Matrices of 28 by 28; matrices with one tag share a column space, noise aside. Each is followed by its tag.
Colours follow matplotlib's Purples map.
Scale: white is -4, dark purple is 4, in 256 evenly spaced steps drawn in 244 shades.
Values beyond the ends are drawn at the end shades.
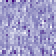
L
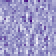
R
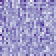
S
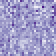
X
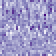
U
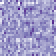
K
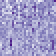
X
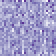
X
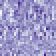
U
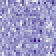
K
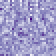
S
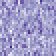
K
